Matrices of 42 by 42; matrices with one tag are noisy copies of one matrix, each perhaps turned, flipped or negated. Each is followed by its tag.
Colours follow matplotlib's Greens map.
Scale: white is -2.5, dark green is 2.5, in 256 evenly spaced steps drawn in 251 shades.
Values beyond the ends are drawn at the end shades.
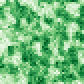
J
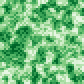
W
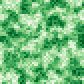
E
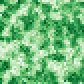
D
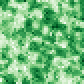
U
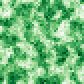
E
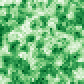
U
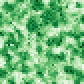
W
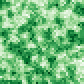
U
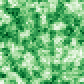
D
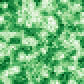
W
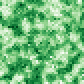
D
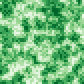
D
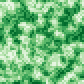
D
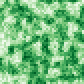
J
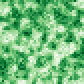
U
